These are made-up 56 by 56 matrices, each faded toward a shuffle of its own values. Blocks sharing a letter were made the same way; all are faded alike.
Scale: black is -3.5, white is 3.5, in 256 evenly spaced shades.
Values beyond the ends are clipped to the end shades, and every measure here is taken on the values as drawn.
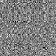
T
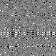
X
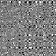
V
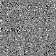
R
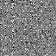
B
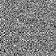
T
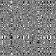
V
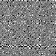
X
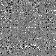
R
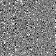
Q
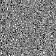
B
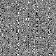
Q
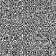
T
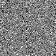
B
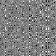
V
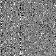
Q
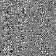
Q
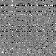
X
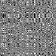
V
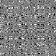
X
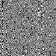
Q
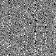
B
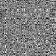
T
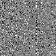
Q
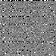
X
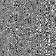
Q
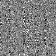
B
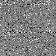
R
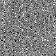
Q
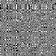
V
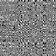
V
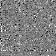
R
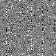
Q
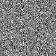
B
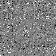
R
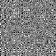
T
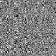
T
